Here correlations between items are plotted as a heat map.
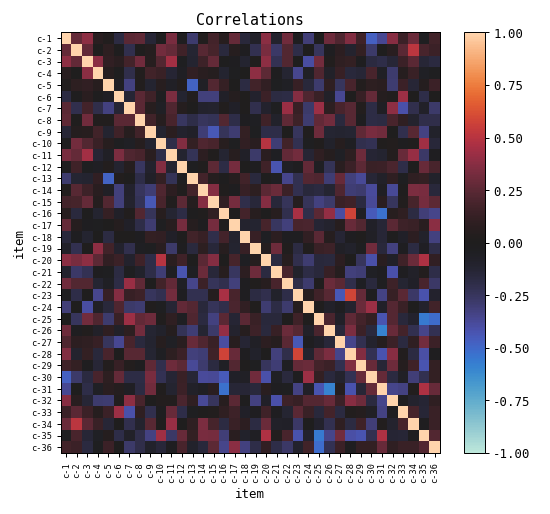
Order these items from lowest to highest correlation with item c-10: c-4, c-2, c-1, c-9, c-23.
c-23, c-9, c-1, c-4, c-2
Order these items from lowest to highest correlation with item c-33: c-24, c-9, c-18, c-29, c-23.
c-9, c-18, c-29, c-24, c-23
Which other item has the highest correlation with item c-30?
c-24
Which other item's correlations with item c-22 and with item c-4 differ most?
c-7
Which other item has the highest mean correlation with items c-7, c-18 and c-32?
c-25
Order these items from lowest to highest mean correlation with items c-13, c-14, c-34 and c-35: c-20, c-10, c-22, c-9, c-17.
c-9, c-22, c-17, c-10, c-20
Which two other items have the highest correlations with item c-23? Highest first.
c-28, c-16
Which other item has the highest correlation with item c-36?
c-17
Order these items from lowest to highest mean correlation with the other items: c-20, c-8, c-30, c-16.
c-30, c-16, c-8, c-20
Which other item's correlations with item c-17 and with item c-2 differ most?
c-22
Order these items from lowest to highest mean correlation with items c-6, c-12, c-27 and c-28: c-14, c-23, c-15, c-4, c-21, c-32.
c-21, c-14, c-4, c-15, c-23, c-32
